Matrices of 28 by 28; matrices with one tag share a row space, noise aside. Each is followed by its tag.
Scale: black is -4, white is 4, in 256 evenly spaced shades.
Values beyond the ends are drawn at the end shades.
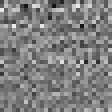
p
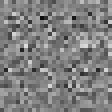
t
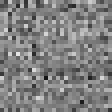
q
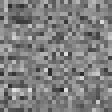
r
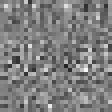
t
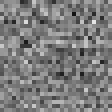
p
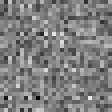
q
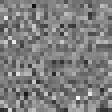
q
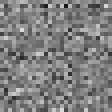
r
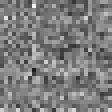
q
